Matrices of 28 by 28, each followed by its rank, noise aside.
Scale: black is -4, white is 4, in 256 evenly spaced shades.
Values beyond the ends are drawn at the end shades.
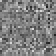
seven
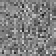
seven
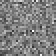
seven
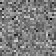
seven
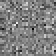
five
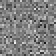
six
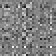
three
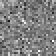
six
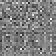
six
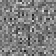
seven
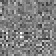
four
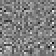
four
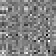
four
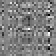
three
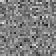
six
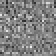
five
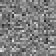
seven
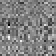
three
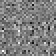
six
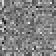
five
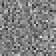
seven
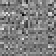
four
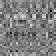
four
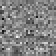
four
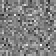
six
